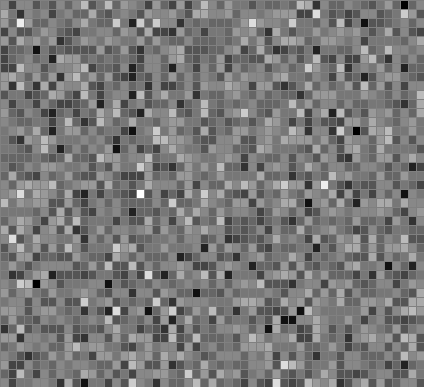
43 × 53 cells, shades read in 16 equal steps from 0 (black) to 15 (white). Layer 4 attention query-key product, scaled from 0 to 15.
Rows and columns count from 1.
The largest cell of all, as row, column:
22, 18
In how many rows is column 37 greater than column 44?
21
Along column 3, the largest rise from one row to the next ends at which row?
3
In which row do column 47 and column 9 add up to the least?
31
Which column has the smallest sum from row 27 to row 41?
20
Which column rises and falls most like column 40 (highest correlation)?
35
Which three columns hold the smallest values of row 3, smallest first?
46, 17, 23
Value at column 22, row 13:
11
